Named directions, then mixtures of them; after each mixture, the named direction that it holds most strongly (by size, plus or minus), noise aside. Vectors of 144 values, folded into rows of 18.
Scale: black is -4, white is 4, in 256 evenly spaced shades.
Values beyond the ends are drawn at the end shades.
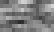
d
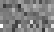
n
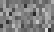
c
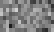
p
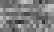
d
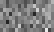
c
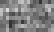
d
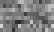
n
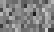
c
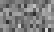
c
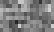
d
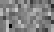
p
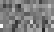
n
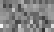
n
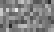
p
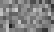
p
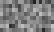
p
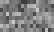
d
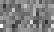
n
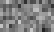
p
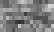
d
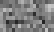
d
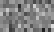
p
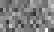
p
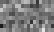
n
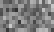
p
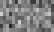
p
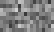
p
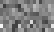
n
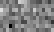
p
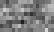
d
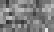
d
